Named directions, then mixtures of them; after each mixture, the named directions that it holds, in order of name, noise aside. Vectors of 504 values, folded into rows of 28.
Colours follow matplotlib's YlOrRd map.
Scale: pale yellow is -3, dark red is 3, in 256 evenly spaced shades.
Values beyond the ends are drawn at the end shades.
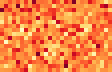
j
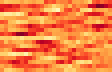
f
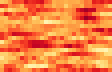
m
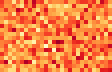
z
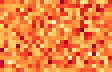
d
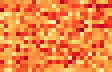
d, f, j.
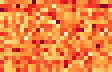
d, f, j.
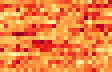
d, f, m.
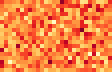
d.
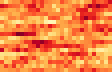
d, f, m.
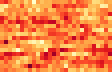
f, j, m.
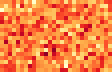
j, z.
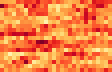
f, m, z.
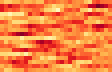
f.
